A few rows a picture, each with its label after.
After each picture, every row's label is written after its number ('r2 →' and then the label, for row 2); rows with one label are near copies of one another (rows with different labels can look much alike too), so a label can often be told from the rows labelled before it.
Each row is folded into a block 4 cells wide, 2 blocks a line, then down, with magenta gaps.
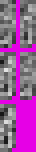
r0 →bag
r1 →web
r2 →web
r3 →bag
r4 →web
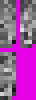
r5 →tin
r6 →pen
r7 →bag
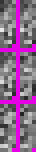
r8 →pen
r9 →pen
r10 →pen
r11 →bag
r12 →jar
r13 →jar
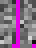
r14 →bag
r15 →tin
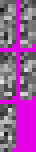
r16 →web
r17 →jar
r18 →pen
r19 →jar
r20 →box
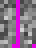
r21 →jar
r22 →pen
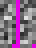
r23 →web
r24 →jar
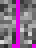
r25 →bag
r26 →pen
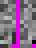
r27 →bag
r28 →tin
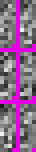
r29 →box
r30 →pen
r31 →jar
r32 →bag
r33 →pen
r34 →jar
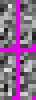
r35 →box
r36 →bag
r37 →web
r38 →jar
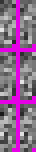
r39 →pen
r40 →web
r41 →bag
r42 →pen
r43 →box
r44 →box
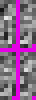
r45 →web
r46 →bag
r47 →bag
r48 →jar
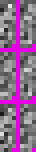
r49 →box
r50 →web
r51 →jar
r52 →web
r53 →box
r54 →jar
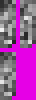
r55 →pen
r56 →web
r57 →pen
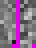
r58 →tin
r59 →jar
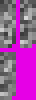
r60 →pen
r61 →jar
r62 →jar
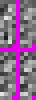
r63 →web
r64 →jar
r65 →jar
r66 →jar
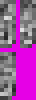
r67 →web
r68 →pen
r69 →bag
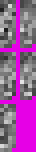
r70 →box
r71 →pen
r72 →pen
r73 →pen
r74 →jar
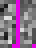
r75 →web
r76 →pen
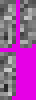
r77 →web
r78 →jar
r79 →web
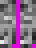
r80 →bag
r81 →bag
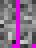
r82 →tin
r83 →bag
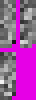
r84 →tin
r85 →jar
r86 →pen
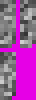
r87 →bag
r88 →jar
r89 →pen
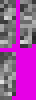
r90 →jar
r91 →bag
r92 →pen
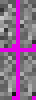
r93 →box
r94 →tin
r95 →tin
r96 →tin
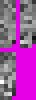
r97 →tin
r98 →bag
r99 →pen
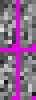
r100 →pen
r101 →web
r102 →box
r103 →tin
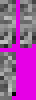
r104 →bag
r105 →bag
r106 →tin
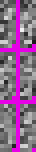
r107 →jar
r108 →pen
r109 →box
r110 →bag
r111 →tin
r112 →jar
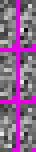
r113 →jar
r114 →box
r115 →bag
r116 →box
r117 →pen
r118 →box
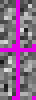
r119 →jar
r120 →box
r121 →web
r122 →jar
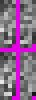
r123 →pen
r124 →bag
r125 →pen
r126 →tin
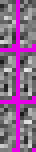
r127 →bag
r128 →jar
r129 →web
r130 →web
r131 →jar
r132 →web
